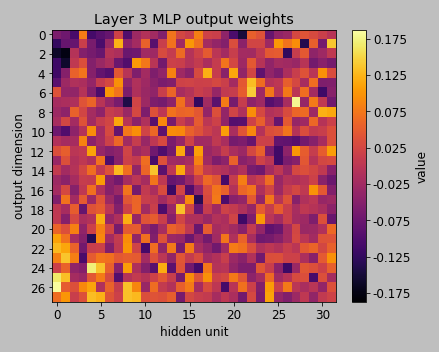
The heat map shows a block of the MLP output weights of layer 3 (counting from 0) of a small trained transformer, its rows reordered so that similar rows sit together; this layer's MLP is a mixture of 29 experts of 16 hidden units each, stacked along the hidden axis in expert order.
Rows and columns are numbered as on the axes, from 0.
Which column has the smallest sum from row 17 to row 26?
16
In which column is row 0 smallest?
21
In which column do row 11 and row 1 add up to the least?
28
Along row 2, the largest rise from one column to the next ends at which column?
2
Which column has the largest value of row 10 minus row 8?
19
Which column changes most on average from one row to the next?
14
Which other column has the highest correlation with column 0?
1
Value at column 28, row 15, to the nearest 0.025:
0
